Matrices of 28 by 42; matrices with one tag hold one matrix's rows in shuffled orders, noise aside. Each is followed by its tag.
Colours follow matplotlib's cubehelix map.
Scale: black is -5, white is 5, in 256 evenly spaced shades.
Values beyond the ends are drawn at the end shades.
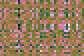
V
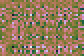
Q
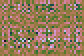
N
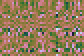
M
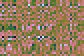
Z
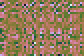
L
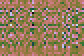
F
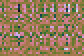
V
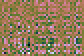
N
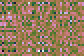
Z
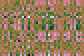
N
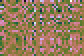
L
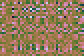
Q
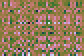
N
